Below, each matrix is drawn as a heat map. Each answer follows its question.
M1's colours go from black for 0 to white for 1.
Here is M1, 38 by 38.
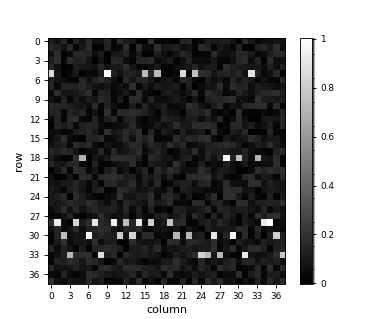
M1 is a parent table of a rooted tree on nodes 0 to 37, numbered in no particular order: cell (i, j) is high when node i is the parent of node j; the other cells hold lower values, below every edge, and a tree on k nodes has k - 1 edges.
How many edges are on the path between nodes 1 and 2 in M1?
4
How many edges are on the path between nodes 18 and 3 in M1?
2
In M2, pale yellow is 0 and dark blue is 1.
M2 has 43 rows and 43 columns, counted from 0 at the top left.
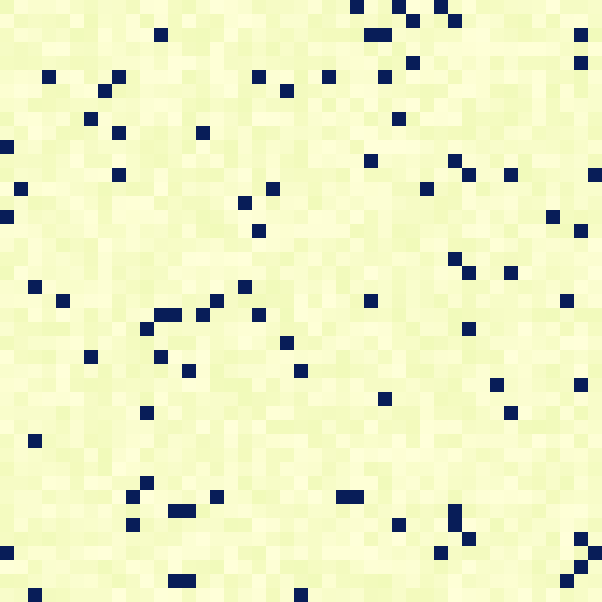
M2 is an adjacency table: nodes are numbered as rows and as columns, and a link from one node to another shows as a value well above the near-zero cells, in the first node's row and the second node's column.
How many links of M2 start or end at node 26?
5
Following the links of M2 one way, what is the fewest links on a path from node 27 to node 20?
3
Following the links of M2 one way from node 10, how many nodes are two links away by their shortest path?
3
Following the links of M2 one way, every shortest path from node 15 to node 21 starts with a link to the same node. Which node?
node 39
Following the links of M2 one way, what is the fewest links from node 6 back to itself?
6
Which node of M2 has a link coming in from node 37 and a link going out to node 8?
node 9
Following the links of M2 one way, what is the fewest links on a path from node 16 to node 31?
7
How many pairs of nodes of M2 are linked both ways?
3
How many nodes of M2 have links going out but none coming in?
6
